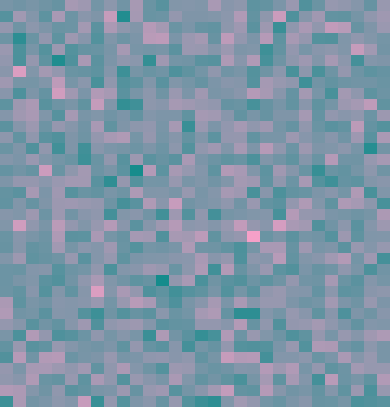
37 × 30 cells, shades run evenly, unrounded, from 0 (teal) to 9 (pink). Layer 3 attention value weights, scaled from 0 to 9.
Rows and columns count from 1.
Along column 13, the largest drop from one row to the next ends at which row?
26
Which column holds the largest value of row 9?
5
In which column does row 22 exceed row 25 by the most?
20
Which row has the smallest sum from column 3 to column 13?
29
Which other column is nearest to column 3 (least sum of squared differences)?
30
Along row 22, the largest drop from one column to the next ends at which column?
21
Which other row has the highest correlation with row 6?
31
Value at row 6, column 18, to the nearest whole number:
6
